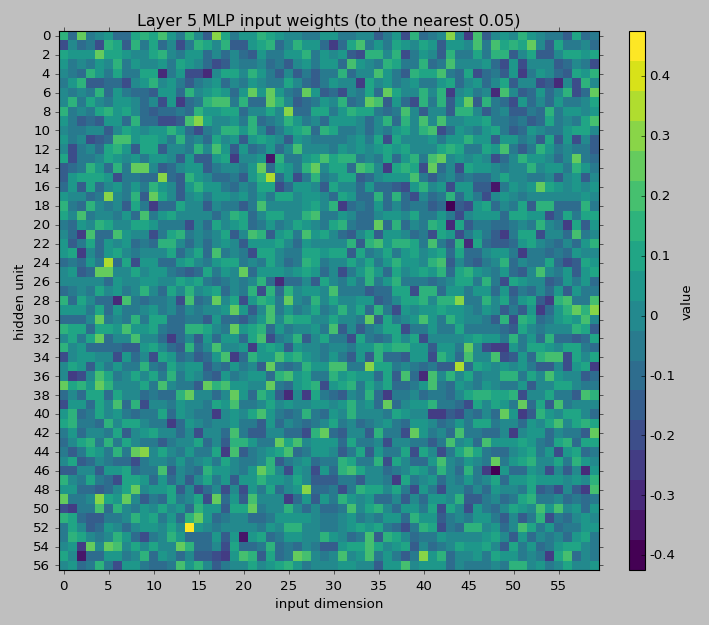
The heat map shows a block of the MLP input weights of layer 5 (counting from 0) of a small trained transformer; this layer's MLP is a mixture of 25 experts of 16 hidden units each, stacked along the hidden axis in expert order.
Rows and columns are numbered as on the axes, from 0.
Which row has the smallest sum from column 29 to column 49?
18
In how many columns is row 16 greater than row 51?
26
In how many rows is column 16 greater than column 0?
19
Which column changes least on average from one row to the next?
28
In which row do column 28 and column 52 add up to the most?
14
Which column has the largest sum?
23
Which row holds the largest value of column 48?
45
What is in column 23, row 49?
0
